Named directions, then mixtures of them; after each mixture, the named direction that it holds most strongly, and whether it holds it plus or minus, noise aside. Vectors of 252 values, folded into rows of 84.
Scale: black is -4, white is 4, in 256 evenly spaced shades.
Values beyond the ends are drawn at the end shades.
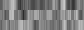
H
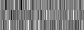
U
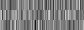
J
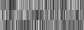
J, plus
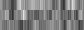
H, minus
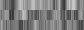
H, minus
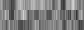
H, minus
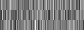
J, minus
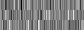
U, plus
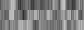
H, plus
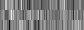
U, minus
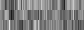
H, minus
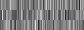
J, minus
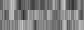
H, plus
